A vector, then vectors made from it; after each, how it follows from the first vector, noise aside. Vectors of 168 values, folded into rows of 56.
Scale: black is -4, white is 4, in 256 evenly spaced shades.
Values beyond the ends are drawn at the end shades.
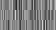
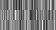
copied.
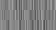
shrunk.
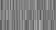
reversed, negated, shrunk.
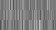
reversed, negated, shrunk.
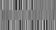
partly zeroed.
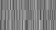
reversed, negated, shrunk.
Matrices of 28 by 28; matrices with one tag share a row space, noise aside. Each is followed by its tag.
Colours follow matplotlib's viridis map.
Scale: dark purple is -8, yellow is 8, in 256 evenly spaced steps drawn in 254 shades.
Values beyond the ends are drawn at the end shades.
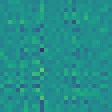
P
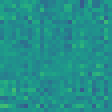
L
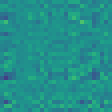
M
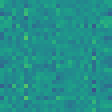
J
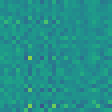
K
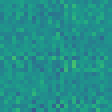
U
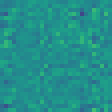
M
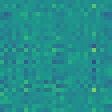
J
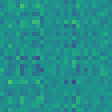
P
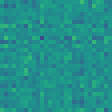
L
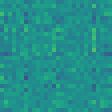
J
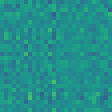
K
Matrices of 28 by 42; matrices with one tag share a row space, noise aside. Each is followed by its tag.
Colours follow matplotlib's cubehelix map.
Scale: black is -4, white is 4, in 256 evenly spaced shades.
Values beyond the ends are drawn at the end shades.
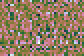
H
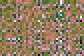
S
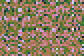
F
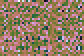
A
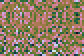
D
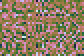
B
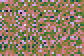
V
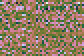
B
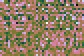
B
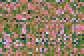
B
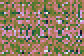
A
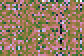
S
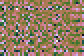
D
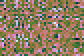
D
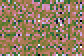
S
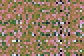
S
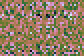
H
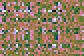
D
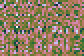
D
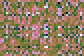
A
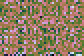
V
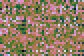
B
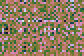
V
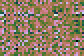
D
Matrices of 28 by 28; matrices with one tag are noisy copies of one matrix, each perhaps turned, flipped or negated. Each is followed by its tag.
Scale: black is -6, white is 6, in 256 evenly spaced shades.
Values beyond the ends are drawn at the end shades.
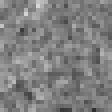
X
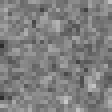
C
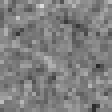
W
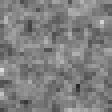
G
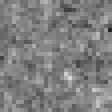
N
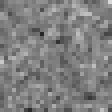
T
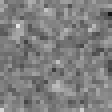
C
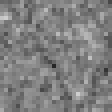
W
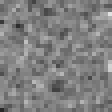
C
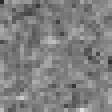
T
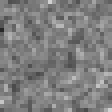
T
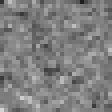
T
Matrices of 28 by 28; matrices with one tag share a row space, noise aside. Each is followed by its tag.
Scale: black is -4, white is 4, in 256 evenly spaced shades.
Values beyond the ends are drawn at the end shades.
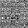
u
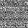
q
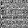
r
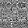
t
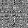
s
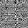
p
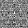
s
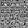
u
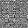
s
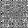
r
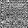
r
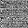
r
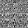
s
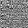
r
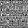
r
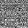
p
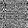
q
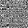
r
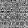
u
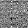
t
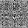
s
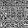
q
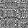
p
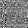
q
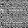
r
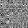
r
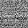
p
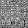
u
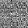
t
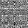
s
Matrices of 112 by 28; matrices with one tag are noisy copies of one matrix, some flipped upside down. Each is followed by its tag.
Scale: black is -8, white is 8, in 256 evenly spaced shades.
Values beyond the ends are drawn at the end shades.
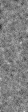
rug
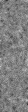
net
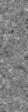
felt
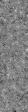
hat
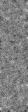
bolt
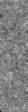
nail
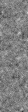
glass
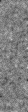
nail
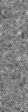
glass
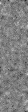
bolt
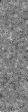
nail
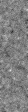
felt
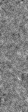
glass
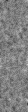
net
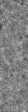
rug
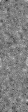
net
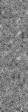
glass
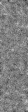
bolt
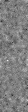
net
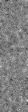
net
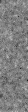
nail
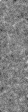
hat
